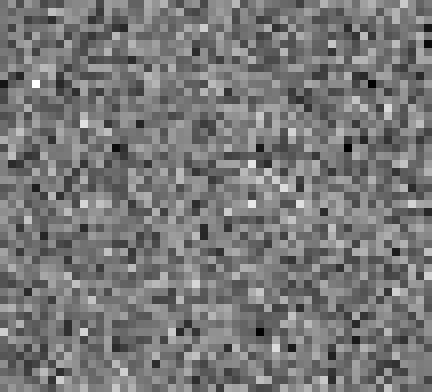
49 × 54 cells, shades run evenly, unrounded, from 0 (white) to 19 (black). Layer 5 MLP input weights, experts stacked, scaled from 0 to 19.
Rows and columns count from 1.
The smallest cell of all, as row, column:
11, 5
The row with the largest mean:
12
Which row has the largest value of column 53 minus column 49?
10
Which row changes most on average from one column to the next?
26
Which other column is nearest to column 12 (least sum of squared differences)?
13
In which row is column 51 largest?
43
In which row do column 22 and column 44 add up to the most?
19
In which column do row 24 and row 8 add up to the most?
52
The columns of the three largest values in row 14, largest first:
39, 48, 15
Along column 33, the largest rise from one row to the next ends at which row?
49
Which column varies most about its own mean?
33
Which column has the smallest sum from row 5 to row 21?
20
